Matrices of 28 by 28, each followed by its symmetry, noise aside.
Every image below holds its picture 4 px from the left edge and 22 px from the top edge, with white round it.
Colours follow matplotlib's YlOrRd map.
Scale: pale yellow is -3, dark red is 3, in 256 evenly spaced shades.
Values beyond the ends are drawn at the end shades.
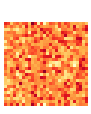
mirrored top to bottom.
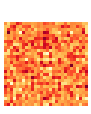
mirrored left to right.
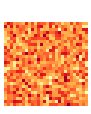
no symmetry.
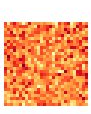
no symmetry.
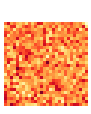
symmetric across the other diagonal.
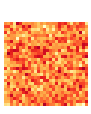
no symmetry.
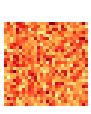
no symmetry.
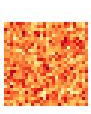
no symmetry.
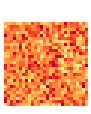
no symmetry.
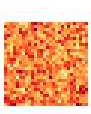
no symmetry.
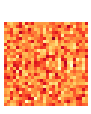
mirrored top to bottom.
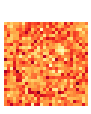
symmetric across the other diagonal.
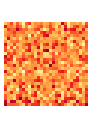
mirrored left to right.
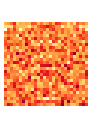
mirrored left to right.
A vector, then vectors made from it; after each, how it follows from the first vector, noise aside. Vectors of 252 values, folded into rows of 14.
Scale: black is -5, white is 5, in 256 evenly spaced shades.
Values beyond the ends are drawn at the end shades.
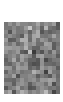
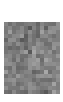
negated, shrunk.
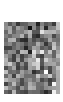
negated, scaled up.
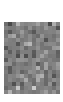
reversed, partly zeroed.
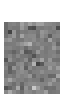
reversed, partly zeroed.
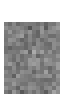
negated, shrunk.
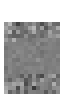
reversed, negated, partly zeroed.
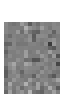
wrapped around, partly zeroed.
